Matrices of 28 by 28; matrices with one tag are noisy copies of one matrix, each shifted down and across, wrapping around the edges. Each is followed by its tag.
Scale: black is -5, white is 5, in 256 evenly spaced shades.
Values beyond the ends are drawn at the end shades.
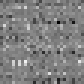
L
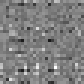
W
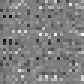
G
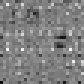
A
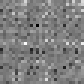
G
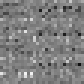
L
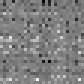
G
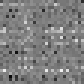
G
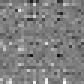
W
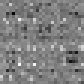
A
